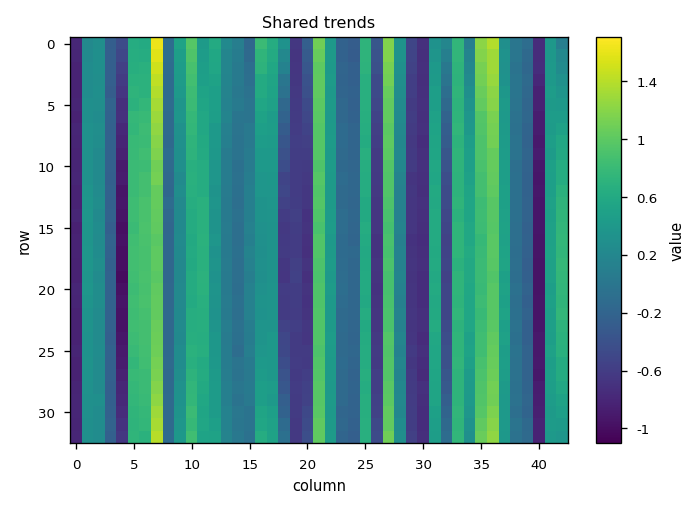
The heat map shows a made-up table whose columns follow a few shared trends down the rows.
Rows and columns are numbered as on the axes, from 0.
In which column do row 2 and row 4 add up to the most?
7
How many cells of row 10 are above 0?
26
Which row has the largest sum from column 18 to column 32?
0
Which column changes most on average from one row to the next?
18
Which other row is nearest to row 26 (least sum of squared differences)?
10
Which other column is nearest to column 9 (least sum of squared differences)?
2
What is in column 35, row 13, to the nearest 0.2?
0.8
